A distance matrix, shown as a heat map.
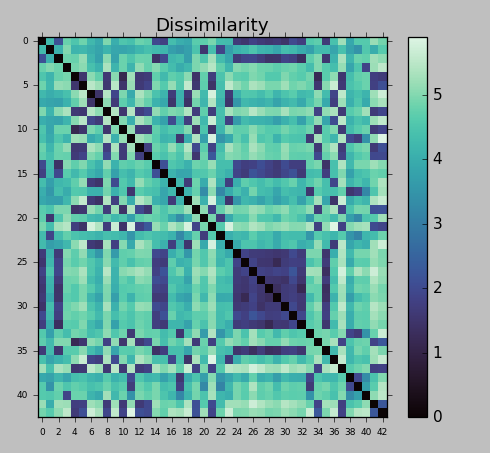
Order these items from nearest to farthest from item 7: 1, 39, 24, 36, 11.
36, 24, 1, 11, 39
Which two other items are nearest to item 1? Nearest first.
20, 22
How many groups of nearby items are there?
6
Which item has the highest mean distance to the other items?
3
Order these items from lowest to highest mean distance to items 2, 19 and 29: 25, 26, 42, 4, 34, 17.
25, 26, 4, 34, 42, 17
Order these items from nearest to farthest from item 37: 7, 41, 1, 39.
41, 1, 39, 7
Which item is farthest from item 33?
42
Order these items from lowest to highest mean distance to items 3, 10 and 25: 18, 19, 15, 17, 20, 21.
15, 19, 21, 17, 18, 20
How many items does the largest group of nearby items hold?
14
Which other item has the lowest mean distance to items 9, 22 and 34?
1
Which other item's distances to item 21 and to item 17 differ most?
11
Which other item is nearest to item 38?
17
